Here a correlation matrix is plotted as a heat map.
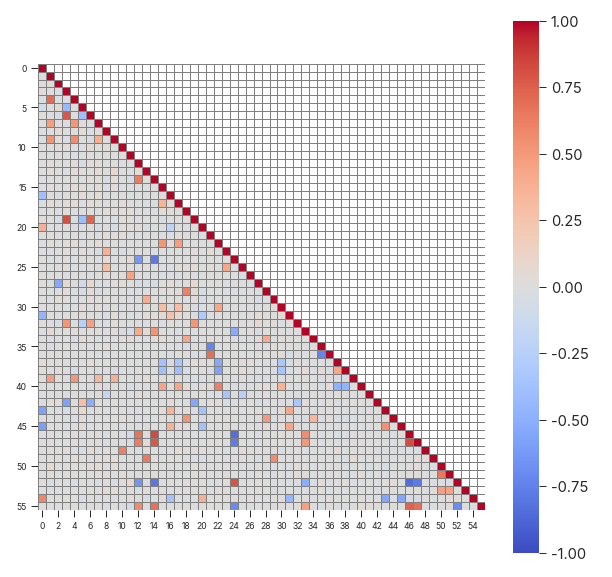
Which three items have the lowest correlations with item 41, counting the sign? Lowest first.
23, 25, 8
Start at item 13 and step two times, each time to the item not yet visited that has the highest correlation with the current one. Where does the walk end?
29
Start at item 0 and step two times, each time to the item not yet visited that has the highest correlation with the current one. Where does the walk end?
20
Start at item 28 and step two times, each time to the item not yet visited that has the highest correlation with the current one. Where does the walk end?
44
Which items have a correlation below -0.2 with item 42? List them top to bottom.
3, 6, 19, 32
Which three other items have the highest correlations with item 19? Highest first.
3, 6, 32
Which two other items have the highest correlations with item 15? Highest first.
22, 40
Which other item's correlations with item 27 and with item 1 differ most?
4
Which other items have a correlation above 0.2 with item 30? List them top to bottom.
15, 17, 22, 40
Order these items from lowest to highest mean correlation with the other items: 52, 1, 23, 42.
52, 42, 23, 1
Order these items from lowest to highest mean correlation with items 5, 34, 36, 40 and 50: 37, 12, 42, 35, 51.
35, 37, 12, 42, 51
